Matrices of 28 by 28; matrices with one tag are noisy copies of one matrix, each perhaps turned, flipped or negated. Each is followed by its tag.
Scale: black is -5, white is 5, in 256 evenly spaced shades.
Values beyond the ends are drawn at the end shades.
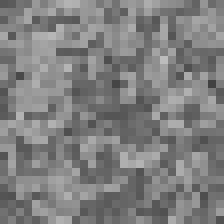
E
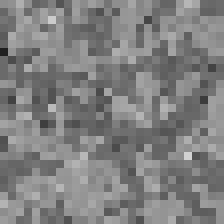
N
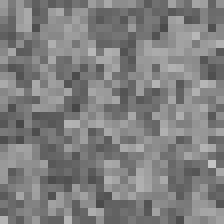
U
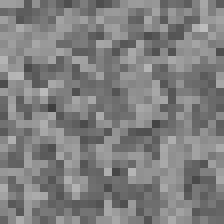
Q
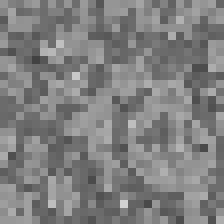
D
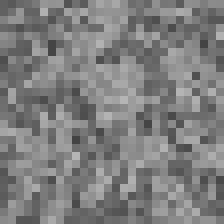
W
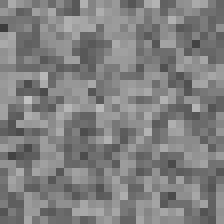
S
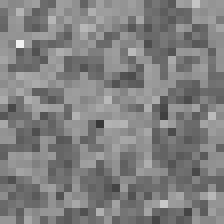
E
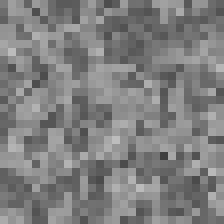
N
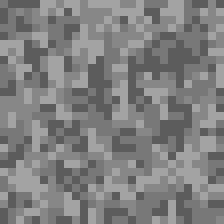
D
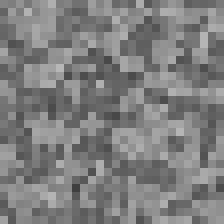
S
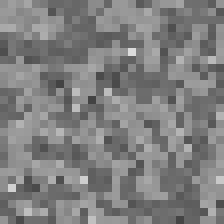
Q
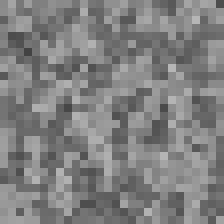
D
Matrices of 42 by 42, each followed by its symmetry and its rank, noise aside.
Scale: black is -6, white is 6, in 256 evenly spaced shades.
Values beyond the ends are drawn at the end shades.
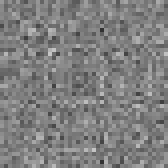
symmetric, rank seven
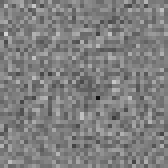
symmetric, rank seven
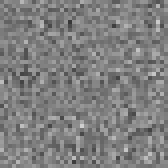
no symmetry, rank seven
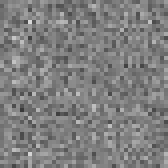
no symmetry, rank seven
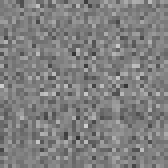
antisymmetric, rank six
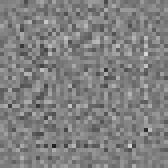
antisymmetric, rank six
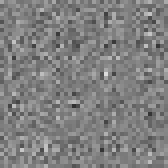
no symmetry, rank seven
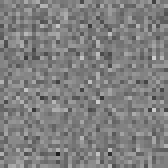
antisymmetric, rank six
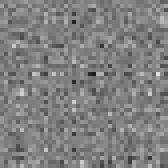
no symmetry, rank five
